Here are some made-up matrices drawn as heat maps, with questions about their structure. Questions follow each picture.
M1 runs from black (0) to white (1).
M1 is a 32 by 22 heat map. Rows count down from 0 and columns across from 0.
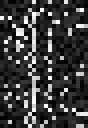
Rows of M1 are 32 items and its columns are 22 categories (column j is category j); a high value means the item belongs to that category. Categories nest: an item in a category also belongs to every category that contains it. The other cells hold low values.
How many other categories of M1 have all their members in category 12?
7
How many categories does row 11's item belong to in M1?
4
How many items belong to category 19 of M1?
5
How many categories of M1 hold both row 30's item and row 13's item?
0
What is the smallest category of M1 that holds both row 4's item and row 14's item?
2
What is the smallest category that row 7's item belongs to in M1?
17
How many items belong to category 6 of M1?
9
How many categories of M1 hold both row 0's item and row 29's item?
1
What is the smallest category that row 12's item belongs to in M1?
1
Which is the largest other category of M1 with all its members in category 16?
9
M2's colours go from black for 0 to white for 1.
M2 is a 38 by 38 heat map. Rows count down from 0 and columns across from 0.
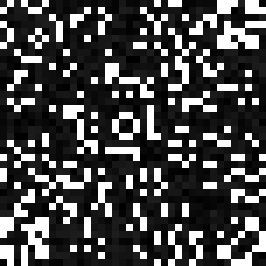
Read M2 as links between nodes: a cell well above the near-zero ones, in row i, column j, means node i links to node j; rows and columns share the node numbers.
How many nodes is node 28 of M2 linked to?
7
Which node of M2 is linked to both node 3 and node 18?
node 32
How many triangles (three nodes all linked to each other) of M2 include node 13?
5
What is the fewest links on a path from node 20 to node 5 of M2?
2
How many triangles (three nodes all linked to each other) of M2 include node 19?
7
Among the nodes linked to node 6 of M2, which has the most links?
node 35
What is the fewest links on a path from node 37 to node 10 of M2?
2
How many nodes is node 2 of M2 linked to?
9
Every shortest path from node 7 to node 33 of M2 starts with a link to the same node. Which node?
node 9
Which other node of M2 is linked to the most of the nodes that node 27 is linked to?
node 24
